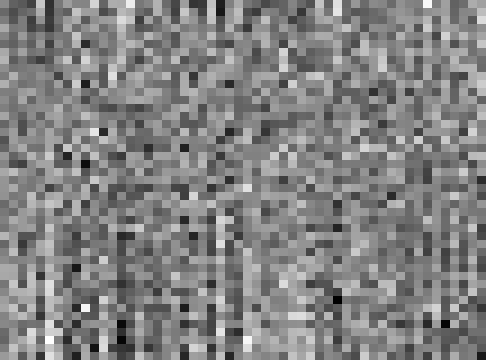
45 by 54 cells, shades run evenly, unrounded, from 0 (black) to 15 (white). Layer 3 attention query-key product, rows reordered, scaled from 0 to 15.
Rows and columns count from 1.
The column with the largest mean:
6
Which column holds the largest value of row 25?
22
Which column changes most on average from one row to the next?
10
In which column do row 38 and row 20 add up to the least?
38
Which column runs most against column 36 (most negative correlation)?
20
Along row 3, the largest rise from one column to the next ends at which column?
54
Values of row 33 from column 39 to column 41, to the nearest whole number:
9 8 7
